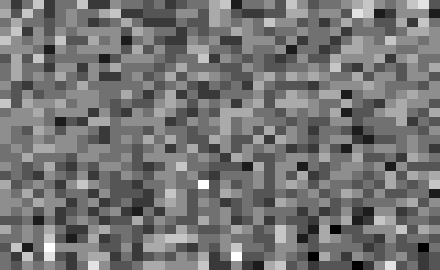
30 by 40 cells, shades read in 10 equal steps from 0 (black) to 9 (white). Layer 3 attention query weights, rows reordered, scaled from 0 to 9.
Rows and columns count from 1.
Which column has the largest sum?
1
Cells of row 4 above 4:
17
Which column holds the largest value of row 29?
22
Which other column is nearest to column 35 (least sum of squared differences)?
13
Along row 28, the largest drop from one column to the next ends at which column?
3
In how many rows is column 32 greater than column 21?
11
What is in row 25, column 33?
1
